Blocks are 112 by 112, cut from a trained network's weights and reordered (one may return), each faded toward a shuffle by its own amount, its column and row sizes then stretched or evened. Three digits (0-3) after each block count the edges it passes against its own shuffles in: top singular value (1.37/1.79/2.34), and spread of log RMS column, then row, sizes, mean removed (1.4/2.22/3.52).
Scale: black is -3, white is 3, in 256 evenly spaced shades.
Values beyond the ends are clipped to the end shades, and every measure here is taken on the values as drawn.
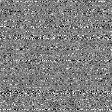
0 0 3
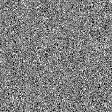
1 1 0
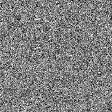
1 1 0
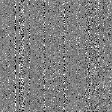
1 3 0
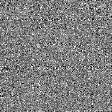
0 1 2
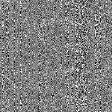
0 3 0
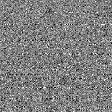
2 0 2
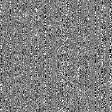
1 3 0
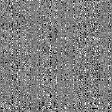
1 3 2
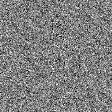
0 1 0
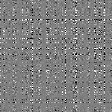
3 3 3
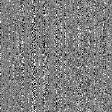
2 3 0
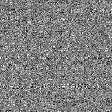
2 0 2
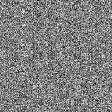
2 1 0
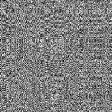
3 2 0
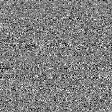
1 0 2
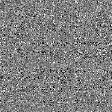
0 2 2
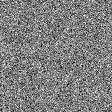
0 0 0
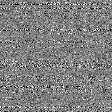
0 0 3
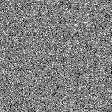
1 0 0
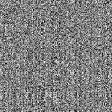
2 1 0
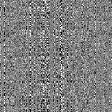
3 3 0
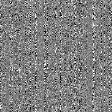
0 3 1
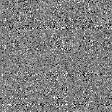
0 2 2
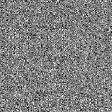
2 1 1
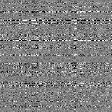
3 1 3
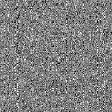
2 2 0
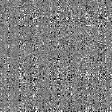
1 3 2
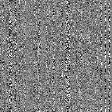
0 3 1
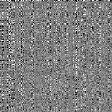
3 3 2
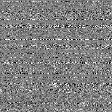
2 1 3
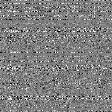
1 1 3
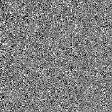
1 2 1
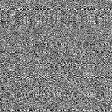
3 0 2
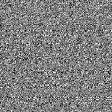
2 0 2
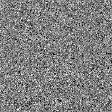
0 1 1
